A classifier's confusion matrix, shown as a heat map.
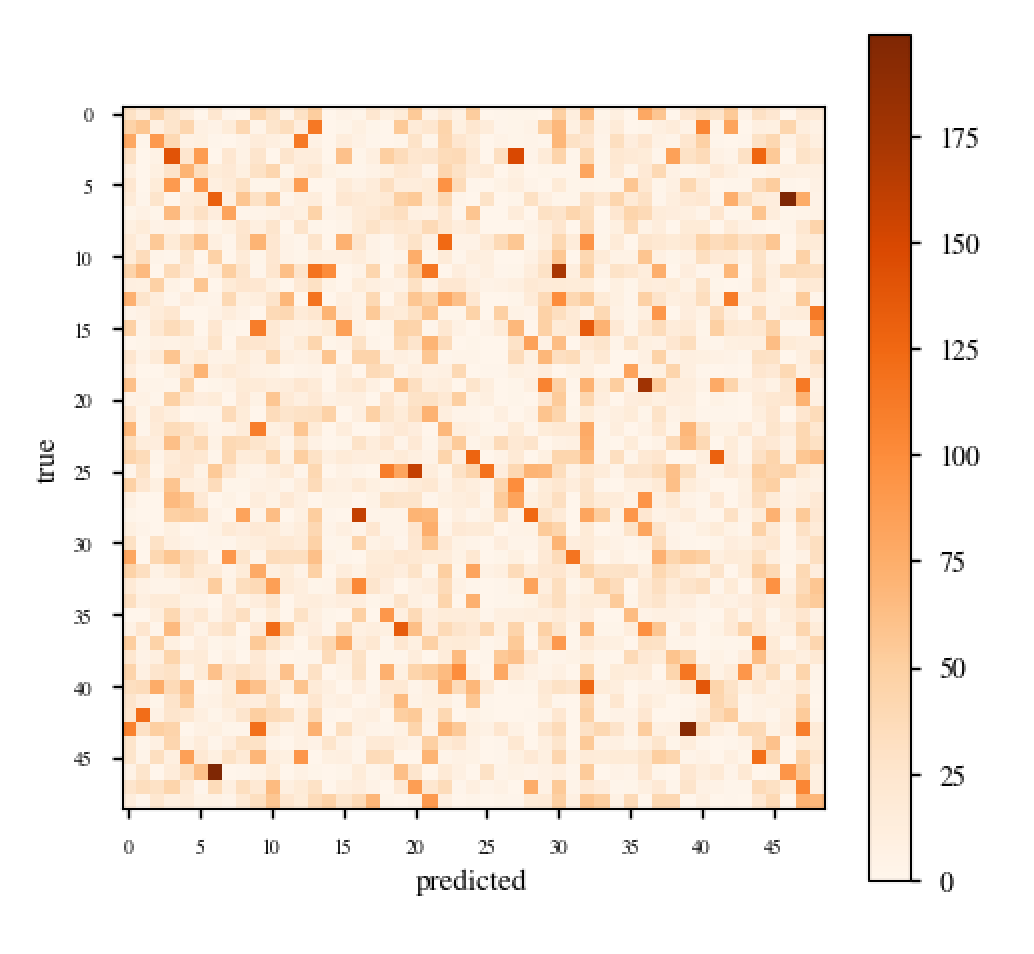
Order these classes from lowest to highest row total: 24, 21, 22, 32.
21, 22, 32, 24
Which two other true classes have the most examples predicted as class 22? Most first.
9, 5
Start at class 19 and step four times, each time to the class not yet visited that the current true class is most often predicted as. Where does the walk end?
47
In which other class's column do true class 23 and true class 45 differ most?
44
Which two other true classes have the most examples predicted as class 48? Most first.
14, 15
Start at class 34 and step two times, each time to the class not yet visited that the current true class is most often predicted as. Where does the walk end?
41
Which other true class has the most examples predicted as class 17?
48
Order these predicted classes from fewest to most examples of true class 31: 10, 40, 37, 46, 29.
46, 29, 10, 40, 37
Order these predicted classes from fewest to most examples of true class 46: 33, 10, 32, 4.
33, 10, 4, 32
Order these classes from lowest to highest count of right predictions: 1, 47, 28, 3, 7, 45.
45, 1, 7, 47, 28, 3
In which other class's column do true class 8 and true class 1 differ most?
13
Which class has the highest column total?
32
